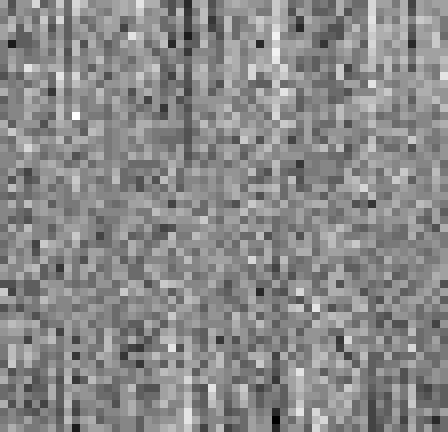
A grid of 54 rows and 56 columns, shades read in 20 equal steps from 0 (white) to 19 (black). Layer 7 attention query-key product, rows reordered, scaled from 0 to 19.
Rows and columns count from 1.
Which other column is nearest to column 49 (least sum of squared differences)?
53
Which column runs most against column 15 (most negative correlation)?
38
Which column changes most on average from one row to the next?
33
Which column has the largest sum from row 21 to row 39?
5
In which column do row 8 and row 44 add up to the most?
17
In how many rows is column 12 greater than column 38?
17
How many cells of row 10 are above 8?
25
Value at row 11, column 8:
4
